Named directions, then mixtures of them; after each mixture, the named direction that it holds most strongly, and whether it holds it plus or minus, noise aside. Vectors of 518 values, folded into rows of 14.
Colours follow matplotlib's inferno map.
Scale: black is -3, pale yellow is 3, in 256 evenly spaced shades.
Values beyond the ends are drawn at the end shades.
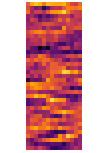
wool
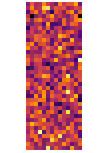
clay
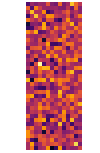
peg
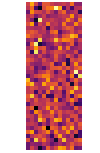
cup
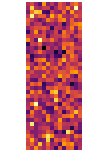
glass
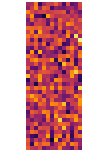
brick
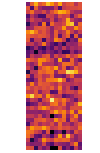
wool, plus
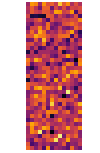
clay, plus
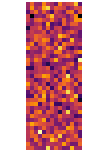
clay, plus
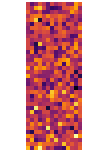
cup, minus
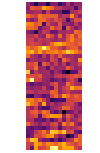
wool, minus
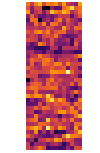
wool, plus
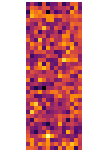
glass, plus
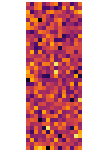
cup, minus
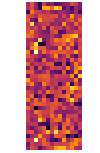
cup, plus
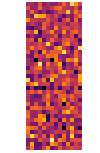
brick, minus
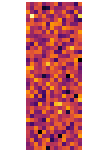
clay, minus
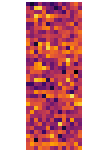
cup, minus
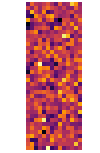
peg, plus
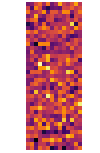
peg, plus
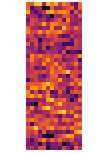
wool, plus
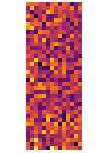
peg, minus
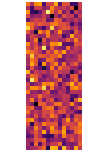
glass, minus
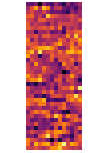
wool, minus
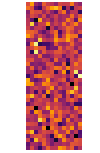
cup, plus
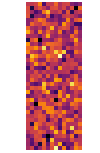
glass, minus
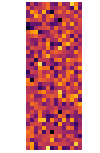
peg, plus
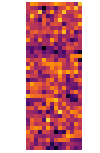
wool, plus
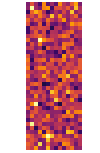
glass, plus
